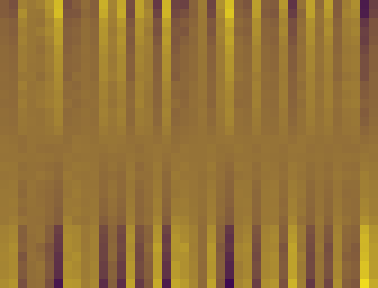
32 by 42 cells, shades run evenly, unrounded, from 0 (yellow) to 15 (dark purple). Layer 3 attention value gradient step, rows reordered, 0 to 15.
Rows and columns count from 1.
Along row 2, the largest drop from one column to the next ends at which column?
19
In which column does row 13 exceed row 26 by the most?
41
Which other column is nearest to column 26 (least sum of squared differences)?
7
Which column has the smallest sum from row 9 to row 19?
26
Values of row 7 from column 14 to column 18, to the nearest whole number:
6 9 6 7 9
